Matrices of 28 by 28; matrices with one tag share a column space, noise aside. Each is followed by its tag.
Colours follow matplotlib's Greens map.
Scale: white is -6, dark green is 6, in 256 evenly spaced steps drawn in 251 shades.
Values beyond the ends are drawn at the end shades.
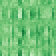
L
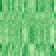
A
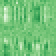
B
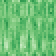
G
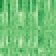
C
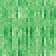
L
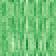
G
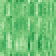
G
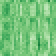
G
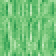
G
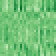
A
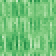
G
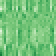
A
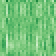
G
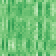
G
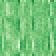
G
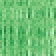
L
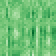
L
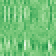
B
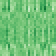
A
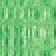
L
